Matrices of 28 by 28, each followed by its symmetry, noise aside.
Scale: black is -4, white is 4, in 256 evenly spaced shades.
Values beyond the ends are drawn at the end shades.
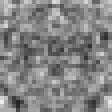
mirrored left to right.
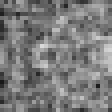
mirrored top to bottom.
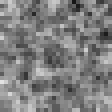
symmetric across the other diagonal.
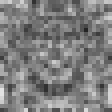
mirrored left to right.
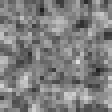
antisymmetric.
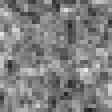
antisymmetric.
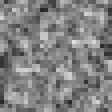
same after a half turn.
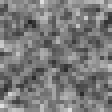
same after a half turn.
